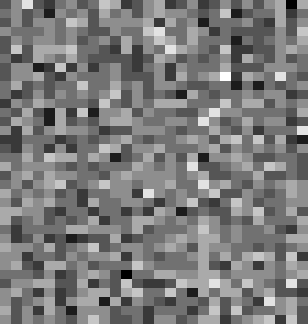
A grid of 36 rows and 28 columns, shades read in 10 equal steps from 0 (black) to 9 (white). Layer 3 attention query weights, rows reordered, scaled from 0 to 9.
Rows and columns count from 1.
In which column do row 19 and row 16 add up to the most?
18
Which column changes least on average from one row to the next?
26
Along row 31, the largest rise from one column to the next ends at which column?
13
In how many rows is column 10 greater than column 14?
18
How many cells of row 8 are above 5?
2
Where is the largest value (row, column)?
9, 21
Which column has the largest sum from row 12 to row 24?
3
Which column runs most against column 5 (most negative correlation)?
11
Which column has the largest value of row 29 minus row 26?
27
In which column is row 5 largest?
15
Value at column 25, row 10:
4
